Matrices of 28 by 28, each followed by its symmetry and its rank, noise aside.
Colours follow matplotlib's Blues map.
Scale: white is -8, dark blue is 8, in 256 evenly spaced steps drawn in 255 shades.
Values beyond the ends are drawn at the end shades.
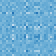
no symmetry, rank two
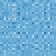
no symmetry, rank three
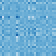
no symmetry, rank two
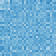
symmetric, rank three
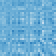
antisymmetric, rank two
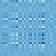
no symmetry, rank one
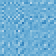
symmetric, rank three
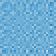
symmetric, rank two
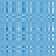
no symmetry, rank one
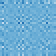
no symmetry, rank two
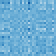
no symmetry, rank two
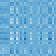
no symmetry, rank one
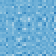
antisymmetric, rank two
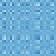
symmetric, rank one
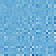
antisymmetric, rank two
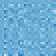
no symmetry, rank three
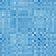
symmetric, rank three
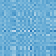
no symmetry, rank two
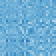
no symmetry, rank three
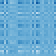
no symmetry, rank one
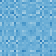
symmetric, rank two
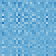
no symmetry, rank two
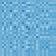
symmetric, rank two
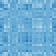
antisymmetric, rank two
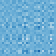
antisymmetric, rank two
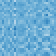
no symmetry, rank three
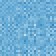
symmetric, rank three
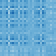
symmetric, rank one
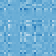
antisymmetric, rank two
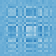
symmetric, rank one
